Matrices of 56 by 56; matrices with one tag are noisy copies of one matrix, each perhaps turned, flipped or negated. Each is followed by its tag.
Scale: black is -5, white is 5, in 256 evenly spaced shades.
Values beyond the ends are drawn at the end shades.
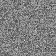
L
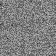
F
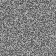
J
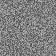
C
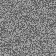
L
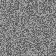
L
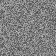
J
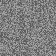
F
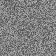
C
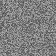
F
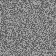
J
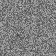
F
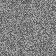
F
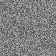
C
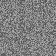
F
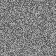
J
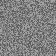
F
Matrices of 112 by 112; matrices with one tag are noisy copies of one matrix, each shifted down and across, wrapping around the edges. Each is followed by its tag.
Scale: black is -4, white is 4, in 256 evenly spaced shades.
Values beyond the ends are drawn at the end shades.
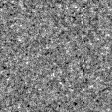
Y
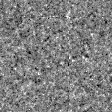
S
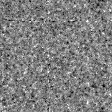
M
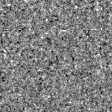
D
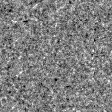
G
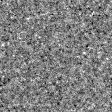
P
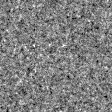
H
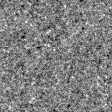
G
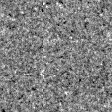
S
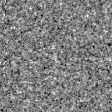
Y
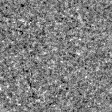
Y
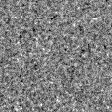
D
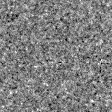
P
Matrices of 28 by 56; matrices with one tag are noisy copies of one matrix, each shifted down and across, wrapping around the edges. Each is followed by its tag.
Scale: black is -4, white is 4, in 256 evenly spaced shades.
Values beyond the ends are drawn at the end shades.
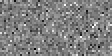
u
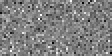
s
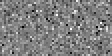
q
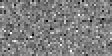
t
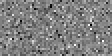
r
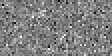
u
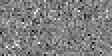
u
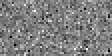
t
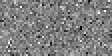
r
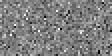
r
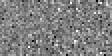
q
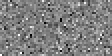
r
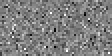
r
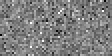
u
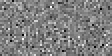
s
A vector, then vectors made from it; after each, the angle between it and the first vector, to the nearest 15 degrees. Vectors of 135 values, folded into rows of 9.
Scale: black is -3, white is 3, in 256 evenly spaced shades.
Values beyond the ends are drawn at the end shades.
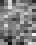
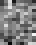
15 degrees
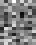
105 degrees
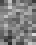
15 degrees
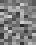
60 degrees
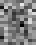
75 degrees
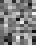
60 degrees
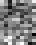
165 degrees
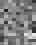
75 degrees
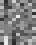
105 degrees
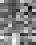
120 degrees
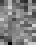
45 degrees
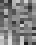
120 degrees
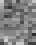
150 degrees
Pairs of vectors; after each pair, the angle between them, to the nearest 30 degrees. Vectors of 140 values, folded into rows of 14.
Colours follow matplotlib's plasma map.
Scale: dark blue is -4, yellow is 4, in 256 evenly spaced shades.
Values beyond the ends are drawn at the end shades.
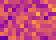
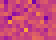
60 degrees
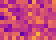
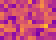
120 degrees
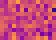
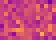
120 degrees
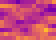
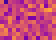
90 degrees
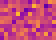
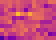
60 degrees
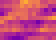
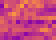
30 degrees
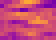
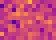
60 degrees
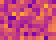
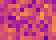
30 degrees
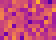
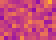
150 degrees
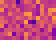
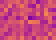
120 degrees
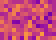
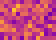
30 degrees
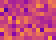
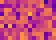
90 degrees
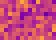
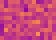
120 degrees
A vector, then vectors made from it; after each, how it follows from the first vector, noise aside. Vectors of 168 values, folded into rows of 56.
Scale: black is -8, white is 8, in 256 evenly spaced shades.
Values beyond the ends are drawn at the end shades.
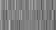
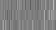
wrapped around, partly zeroed.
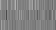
partly zeroed.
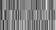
reversed, scaled up.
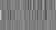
wrapped around, partly zeroed.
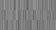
wrapped around, negated, shrunk.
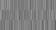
wrapped around, negated, shrunk.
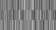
wrapped around, negated.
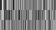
wrapped around, negated, scaled up.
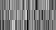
wrapped around, negated, scaled up.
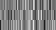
wrapped around, negated, scaled up.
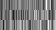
reversed, scaled up.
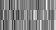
reversed, scaled up.
